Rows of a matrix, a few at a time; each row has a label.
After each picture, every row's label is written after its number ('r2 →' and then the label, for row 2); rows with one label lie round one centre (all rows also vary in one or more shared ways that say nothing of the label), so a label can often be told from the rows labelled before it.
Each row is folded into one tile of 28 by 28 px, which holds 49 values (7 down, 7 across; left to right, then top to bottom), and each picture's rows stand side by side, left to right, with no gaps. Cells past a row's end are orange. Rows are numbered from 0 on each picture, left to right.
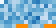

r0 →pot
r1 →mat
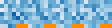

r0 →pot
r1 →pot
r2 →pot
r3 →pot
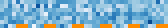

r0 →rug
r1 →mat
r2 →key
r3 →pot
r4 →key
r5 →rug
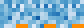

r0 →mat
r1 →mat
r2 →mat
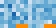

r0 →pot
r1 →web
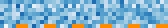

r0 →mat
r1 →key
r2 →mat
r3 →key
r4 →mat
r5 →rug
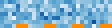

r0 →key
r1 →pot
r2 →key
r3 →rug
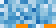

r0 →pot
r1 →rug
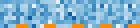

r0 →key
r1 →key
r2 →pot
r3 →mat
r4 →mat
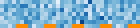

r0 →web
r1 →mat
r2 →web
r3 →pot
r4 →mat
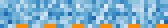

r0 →rug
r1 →mat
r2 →key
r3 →mat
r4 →key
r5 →web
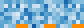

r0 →mat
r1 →key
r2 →mat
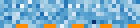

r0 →mat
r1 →pot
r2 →mat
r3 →rug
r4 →pot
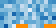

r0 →key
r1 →pot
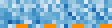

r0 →rug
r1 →rug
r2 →pot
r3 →pot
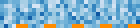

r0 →key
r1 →key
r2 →pot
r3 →pot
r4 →web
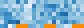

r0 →rug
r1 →web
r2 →rug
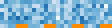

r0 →pot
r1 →key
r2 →web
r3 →mat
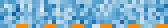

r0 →key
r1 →web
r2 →web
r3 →rug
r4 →rug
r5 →web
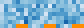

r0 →web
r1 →mat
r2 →rug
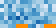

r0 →pot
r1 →rug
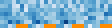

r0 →rug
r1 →rug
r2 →rug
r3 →mat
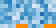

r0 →mat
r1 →key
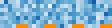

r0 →pot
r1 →mat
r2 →key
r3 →mat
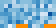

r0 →rug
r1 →mat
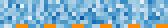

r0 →mat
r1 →web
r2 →pot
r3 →rug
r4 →key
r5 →pot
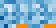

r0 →key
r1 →key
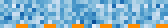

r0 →mat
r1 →key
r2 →web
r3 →rug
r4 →key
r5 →mat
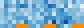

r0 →web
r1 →web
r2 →rug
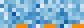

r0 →pot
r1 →rug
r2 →rug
